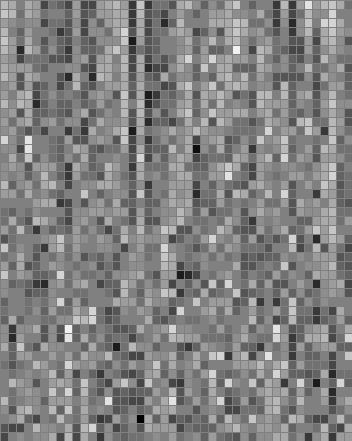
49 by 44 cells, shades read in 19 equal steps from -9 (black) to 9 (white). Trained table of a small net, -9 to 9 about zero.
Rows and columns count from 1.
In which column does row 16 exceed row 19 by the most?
4
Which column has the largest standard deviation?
42
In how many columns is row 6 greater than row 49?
19
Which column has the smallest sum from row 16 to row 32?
25
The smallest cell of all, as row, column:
47, 18
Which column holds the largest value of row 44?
9
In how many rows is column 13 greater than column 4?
13
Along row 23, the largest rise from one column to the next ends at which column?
38
